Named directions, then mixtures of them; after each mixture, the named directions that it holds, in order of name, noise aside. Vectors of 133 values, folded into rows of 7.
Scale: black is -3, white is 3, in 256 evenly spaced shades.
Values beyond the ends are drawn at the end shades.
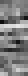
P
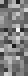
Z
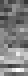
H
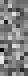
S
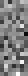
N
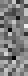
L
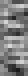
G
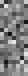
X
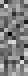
X.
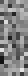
S.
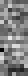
G, S.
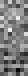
H, L, N.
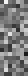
X, Z.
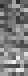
H, L, Z.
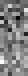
H, L, S.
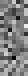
L.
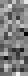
H, L, N.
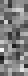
S.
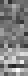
H, N.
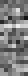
P.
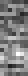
G, H, S.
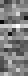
P, Z.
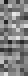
P, S, Z.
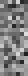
N, Z.
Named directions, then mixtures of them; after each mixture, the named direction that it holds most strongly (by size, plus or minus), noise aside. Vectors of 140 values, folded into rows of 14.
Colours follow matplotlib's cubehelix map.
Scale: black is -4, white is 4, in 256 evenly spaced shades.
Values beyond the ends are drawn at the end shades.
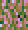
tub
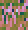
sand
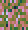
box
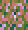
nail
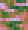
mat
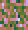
tub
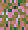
box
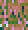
box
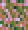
tub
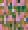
sand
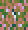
nail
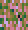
tub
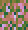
nail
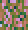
tub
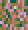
tub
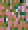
box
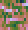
mat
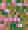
tub
